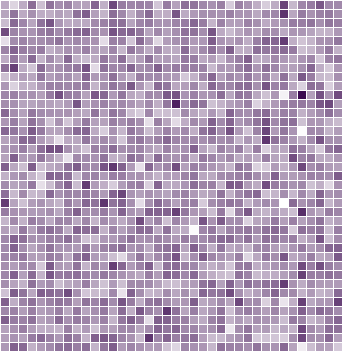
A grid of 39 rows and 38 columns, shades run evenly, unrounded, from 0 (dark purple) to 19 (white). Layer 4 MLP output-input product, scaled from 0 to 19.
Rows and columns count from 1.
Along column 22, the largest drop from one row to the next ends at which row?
27
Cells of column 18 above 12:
10
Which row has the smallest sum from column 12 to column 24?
4
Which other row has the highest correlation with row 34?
11
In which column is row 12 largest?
29
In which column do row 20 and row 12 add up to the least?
20
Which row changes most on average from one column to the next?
21
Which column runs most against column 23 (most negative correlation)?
14
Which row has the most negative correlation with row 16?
17
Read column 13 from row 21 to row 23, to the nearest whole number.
15 7 8
